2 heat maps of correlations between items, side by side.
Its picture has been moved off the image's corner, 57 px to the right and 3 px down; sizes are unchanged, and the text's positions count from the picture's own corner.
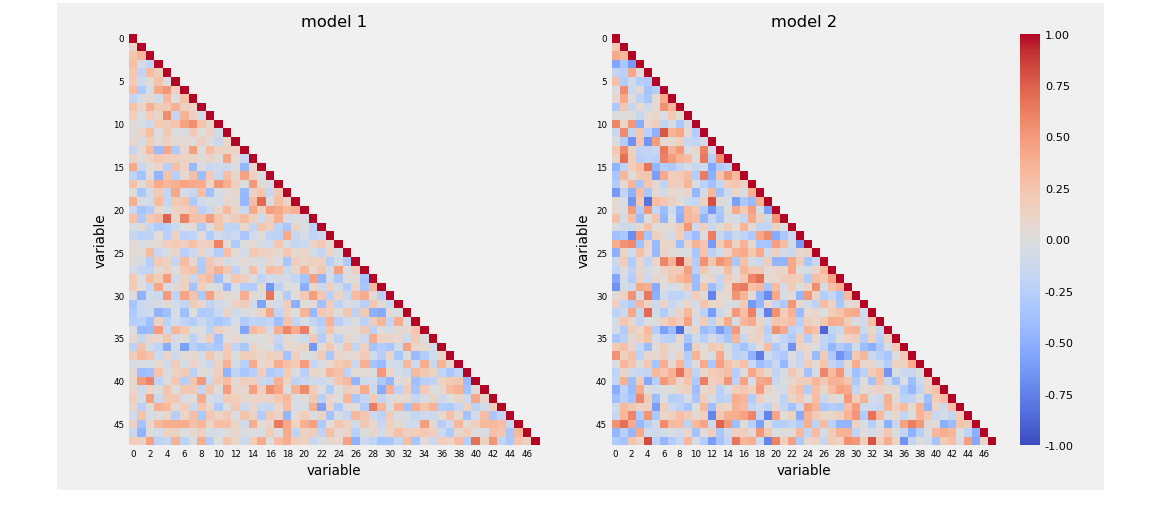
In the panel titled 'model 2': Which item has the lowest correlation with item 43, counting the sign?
5
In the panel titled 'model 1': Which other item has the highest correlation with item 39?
29
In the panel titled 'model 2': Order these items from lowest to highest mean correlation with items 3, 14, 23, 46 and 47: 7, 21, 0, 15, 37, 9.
0, 37, 21, 7, 9, 15
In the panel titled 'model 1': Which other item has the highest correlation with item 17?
45
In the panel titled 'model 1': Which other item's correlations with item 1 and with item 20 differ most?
34
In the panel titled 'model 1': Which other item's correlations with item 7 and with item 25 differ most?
10
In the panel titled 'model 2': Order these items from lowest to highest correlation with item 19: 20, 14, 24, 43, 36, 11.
20, 24, 43, 14, 11, 36
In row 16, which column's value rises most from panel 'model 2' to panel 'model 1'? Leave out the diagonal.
12
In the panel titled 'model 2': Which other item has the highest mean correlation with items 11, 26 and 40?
6
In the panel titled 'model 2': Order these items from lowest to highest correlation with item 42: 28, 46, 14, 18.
14, 28, 18, 46
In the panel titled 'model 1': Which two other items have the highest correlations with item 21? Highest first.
4, 6
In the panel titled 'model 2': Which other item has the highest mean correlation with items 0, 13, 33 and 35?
45
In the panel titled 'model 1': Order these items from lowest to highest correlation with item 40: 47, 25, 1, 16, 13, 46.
16, 46, 13, 25, 1, 47
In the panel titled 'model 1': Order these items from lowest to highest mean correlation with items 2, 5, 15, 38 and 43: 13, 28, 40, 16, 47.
13, 16, 28, 40, 47
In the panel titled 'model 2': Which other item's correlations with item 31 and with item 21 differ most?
17
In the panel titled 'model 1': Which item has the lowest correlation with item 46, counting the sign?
1
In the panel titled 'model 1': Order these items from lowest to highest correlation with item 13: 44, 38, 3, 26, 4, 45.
3, 38, 45, 26, 44, 4
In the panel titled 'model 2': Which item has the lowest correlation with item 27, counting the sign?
36
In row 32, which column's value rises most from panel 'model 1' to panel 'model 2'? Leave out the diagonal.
4
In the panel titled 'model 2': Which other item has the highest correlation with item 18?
28
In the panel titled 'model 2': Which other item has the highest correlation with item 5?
12
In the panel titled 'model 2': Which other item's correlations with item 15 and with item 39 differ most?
34
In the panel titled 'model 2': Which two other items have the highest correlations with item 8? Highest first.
26, 39
